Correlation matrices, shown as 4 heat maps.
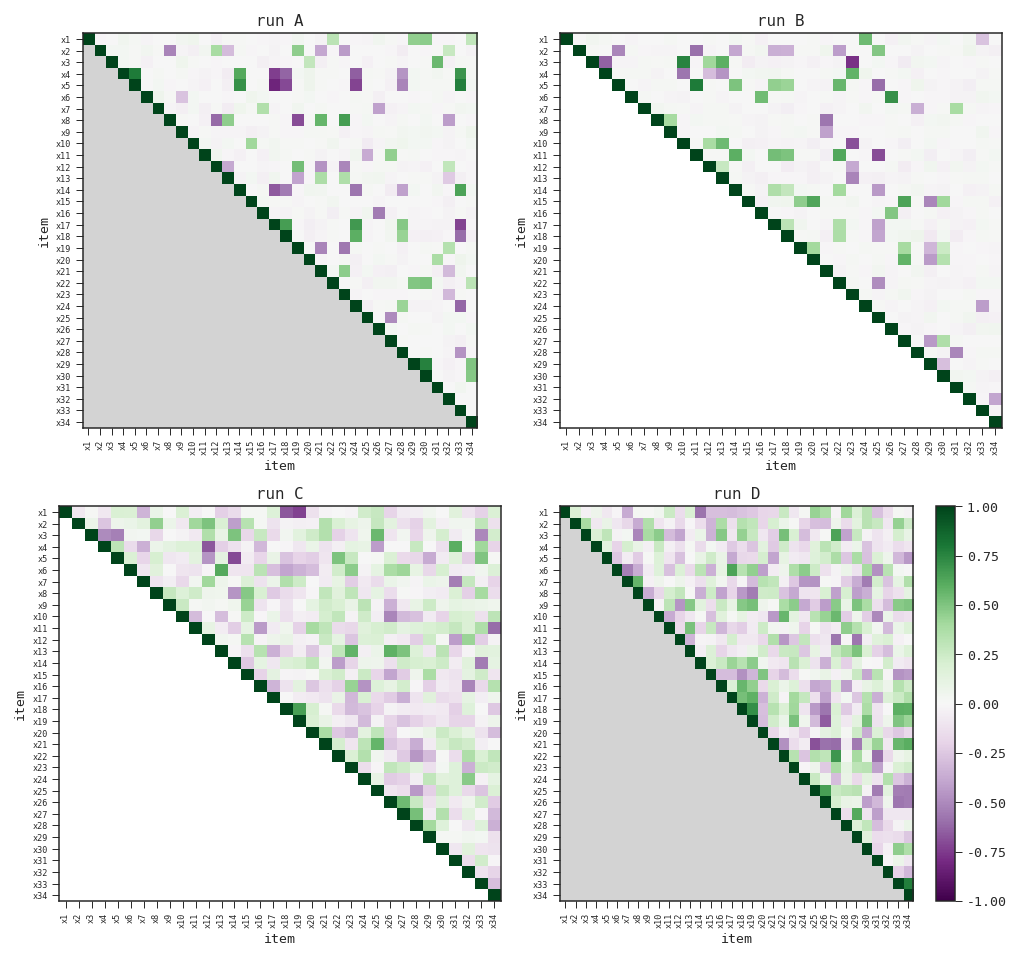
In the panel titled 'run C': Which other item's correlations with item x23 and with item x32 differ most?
x16
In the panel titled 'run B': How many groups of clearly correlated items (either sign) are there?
8
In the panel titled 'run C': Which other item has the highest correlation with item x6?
x13
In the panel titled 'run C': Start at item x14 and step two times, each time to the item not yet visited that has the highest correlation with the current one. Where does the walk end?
x25
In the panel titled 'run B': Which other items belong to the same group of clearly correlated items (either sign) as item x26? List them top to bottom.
x6, x16
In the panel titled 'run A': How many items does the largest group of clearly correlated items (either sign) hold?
8
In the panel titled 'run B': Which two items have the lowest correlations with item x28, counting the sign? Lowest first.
x31, x7
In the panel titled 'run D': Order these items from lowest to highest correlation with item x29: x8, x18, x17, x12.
x12, x8, x17, x18
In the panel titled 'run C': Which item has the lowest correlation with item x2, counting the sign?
x14
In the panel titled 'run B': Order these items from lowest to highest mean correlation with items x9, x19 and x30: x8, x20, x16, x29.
x29, x16, x8, x20
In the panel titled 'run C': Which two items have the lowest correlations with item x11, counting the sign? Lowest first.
x34, x16
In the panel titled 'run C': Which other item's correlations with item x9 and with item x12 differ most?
x4
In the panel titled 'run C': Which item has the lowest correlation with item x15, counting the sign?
x26
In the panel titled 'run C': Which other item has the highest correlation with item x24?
x32
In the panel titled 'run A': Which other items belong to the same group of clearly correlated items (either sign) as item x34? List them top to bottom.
x1, x22, x29, x30
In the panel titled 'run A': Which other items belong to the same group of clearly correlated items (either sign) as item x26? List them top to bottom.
x7, x16
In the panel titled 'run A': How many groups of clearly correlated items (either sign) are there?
8
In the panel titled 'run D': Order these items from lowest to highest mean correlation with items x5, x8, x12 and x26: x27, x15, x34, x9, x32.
x9, x34, x27, x32, x15
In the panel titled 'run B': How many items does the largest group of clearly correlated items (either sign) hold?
8
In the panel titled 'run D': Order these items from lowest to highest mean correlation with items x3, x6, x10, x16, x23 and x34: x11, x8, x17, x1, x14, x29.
x8, x11, x1, x29, x14, x17
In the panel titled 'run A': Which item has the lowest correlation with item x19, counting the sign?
x8
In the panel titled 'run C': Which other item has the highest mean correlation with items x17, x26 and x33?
x5
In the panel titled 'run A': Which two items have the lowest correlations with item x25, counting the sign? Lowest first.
x27, x11
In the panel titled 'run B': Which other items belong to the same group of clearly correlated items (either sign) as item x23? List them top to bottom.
x3, x4, x10, x12, x13
